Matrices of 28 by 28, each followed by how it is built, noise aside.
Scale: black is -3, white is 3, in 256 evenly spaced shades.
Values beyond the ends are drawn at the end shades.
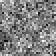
smooth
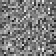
repeating rows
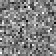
noise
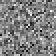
repeating rows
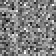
repeating rows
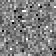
sparse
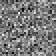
repeating rows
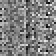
repeating rows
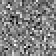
noise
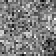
smooth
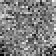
smooth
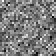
Hankel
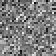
Hankel
